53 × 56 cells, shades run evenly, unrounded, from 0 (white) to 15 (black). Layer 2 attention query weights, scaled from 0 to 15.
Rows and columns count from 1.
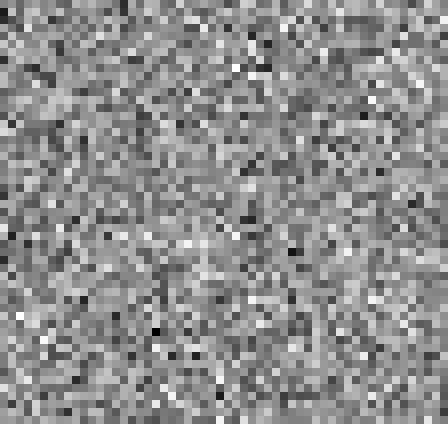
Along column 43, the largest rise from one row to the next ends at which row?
43
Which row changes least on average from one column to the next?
23
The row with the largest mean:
15
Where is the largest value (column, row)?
20, 42
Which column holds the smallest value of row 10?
32
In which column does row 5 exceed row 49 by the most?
1
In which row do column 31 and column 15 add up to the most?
28
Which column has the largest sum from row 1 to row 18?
18
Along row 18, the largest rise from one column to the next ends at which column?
50
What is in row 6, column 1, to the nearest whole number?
3
